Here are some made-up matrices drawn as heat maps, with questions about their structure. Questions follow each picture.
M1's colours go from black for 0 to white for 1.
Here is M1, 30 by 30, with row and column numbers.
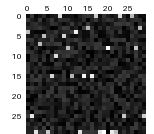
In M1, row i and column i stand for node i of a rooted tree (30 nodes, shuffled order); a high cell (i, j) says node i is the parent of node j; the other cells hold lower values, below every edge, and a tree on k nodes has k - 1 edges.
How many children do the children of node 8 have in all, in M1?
1
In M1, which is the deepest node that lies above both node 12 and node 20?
4
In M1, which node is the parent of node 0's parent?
5
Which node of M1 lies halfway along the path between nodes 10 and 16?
3
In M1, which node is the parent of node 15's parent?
7
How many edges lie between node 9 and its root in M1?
3
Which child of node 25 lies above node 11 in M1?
29
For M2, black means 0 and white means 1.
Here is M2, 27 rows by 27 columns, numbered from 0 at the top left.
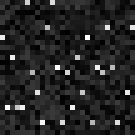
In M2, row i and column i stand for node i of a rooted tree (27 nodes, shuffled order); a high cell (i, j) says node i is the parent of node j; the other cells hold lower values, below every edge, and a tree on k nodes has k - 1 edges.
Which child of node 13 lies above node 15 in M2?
11
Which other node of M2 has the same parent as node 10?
5
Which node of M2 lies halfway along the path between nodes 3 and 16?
0
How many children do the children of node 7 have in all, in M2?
2
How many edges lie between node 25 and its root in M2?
2
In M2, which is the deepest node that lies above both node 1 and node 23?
24
